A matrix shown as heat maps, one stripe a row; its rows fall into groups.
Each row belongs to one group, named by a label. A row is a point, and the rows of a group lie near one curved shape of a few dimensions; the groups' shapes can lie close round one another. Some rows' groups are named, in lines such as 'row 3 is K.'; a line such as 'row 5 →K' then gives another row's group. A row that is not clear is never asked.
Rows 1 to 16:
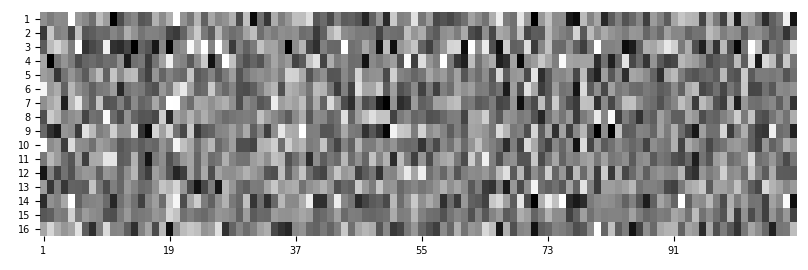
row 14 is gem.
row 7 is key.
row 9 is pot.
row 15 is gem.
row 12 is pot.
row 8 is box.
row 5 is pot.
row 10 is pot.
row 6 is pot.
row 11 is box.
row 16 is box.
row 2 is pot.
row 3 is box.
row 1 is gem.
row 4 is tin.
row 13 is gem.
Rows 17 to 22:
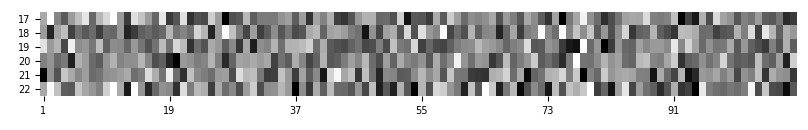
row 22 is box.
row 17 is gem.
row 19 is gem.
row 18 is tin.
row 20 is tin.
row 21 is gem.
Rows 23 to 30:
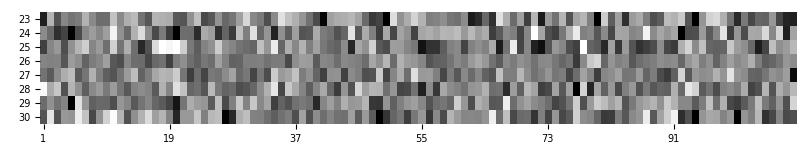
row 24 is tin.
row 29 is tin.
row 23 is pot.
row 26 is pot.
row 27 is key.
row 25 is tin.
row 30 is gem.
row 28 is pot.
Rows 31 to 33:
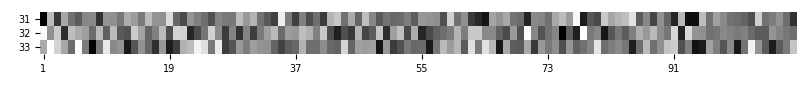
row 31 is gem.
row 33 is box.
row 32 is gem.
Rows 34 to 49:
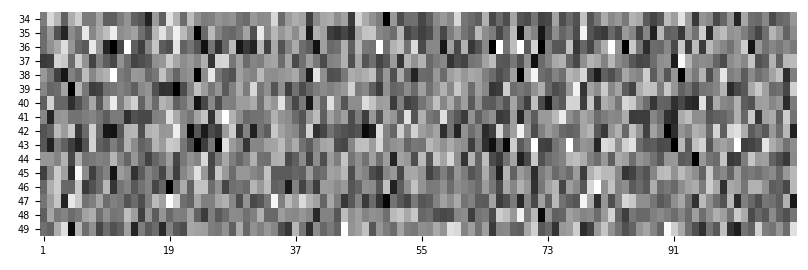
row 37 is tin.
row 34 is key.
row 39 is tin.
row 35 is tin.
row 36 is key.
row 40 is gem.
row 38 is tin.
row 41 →tin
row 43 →gem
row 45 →tin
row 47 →key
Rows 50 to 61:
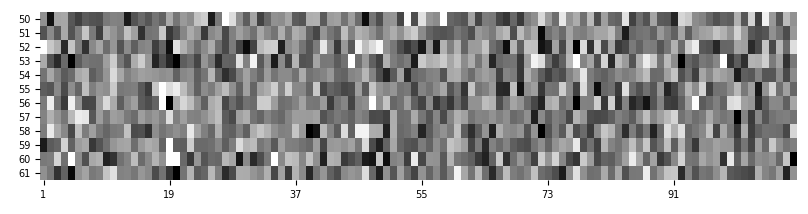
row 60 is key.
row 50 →tin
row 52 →pot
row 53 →tin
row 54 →gem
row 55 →tin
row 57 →gem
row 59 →gem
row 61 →tin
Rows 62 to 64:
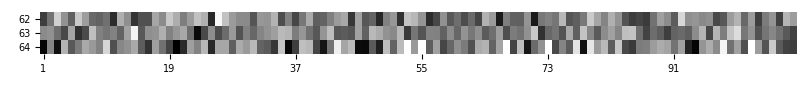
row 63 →gem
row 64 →pot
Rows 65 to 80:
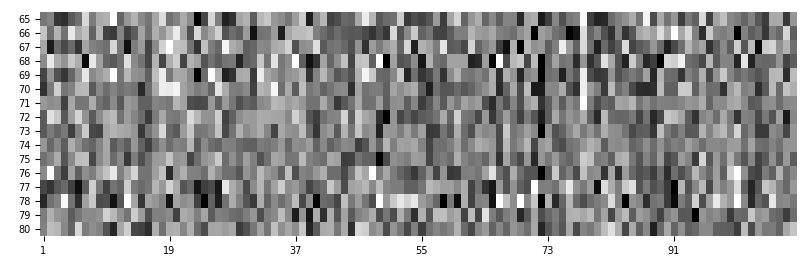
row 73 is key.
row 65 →tin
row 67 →tin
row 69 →tin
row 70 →tin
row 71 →gem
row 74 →pot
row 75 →key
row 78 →key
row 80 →key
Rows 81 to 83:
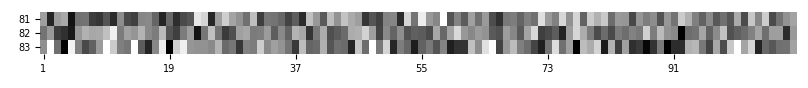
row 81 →tin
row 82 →tin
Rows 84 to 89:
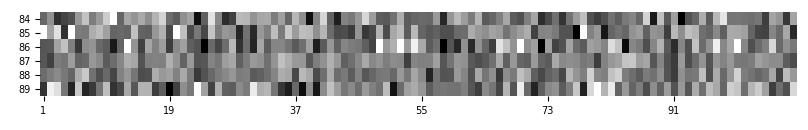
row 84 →tin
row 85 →gem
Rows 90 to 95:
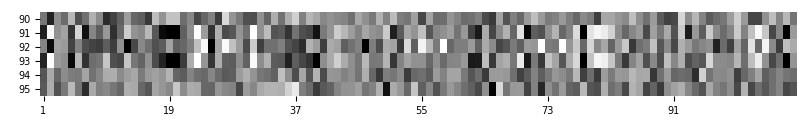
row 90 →gem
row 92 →tin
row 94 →gem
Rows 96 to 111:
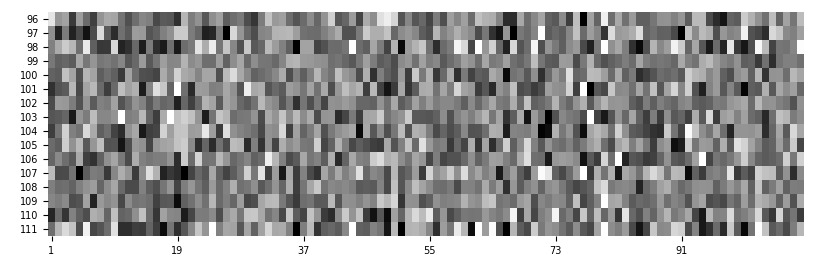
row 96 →pot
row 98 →box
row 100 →tin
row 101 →gem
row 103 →tin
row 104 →tin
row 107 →tin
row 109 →pot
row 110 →pot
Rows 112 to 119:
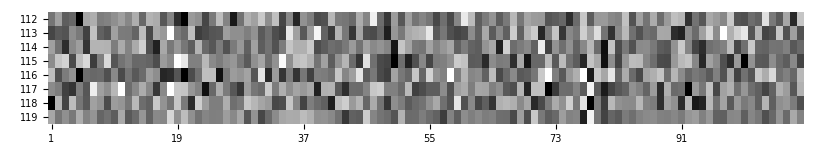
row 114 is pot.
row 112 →tin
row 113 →key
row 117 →tin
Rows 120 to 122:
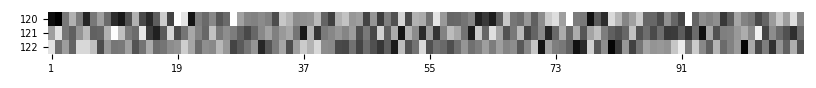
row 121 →box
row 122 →gem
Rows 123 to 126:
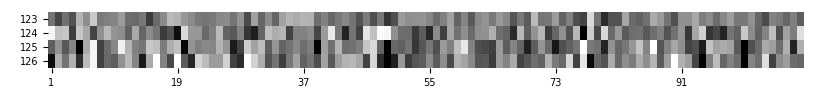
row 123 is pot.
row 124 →pot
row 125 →gem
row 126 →gem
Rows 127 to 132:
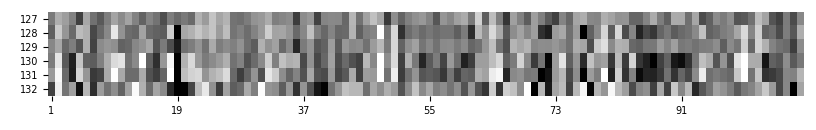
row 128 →box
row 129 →pot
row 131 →box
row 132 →pot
